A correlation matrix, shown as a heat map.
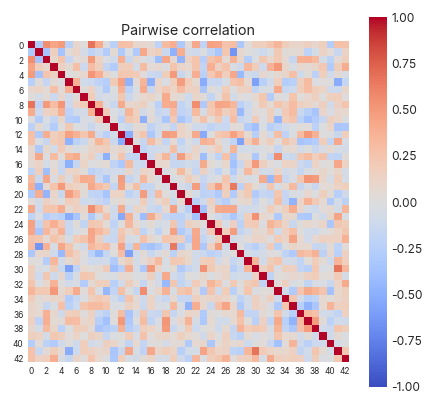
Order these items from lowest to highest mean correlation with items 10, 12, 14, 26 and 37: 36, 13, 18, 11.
13, 11, 36, 18
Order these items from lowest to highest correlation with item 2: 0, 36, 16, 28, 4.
16, 28, 4, 36, 0
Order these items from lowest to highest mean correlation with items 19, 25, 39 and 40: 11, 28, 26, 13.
28, 11, 13, 26
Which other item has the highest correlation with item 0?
8
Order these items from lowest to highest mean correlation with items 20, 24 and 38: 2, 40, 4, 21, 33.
40, 4, 2, 21, 33
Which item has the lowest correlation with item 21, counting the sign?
35
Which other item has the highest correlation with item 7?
18
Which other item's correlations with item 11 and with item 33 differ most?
3
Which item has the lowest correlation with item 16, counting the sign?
5
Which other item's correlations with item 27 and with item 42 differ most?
1
